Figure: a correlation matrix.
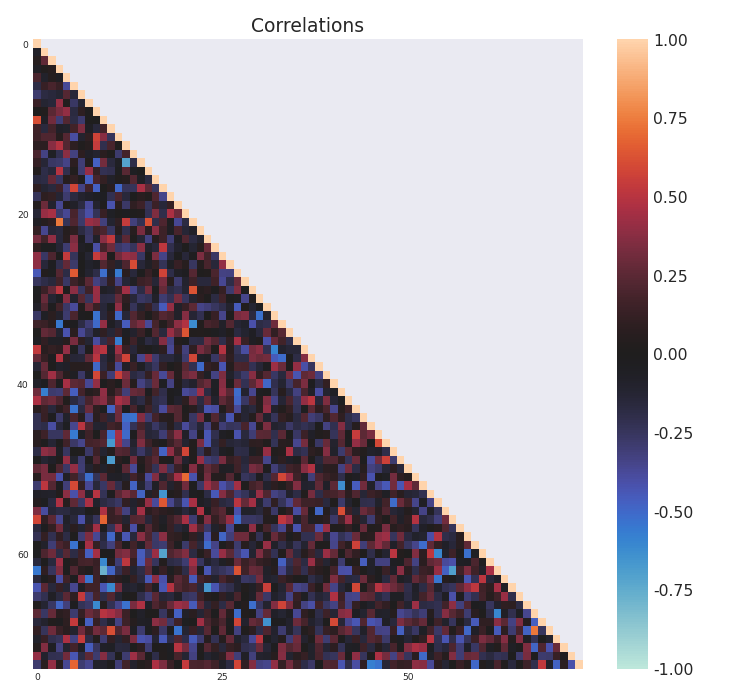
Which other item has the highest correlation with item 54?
17
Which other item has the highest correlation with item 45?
6
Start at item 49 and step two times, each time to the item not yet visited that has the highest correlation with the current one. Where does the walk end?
46
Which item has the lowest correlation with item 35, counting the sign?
11
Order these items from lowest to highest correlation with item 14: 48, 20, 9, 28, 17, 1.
48, 1, 20, 28, 9, 17
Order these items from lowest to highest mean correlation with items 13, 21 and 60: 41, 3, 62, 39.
41, 62, 3, 39
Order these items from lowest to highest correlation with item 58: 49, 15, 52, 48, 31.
48, 52, 31, 15, 49
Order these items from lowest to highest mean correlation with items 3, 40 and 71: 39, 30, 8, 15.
15, 39, 8, 30
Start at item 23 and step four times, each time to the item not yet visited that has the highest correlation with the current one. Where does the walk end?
9
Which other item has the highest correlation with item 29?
21
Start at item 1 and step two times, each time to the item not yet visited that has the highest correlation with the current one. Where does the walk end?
5
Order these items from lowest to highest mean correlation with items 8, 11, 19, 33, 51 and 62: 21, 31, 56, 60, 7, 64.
7, 21, 31, 56, 64, 60
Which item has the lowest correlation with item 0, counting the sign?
62
